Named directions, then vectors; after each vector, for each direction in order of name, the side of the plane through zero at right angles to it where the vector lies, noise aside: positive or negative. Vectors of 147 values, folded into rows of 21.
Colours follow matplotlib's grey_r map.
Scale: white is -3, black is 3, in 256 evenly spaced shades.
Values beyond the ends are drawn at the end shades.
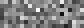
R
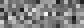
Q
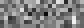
negative, positive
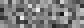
positive, positive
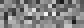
positive, negative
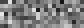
positive, negative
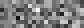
positive, positive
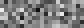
negative, negative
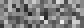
negative, positive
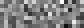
negative, positive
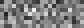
positive, negative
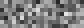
positive, positive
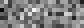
positive, positive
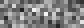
positive, positive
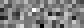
positive, positive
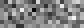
negative, negative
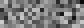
positive, positive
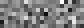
negative, positive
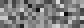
negative, negative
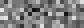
negative, negative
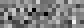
negative, positive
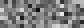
negative, negative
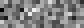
positive, positive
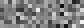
positive, positive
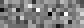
positive, positive
